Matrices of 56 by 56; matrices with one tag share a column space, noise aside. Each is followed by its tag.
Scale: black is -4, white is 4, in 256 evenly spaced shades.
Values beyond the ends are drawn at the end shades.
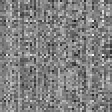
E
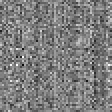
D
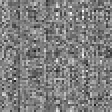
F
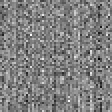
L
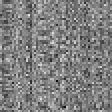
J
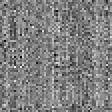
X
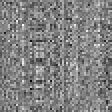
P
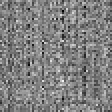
P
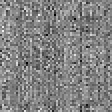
X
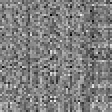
L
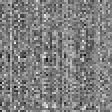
J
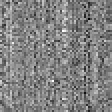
P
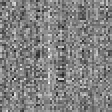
F
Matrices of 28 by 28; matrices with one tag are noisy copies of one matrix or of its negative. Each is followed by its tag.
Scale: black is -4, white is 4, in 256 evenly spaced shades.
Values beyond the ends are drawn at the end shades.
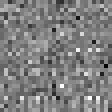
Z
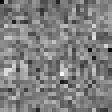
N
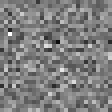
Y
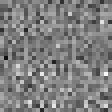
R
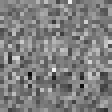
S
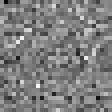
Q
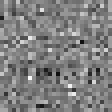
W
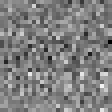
S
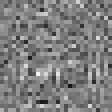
W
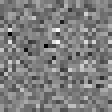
Y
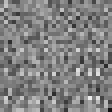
Z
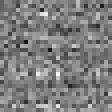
W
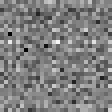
Y
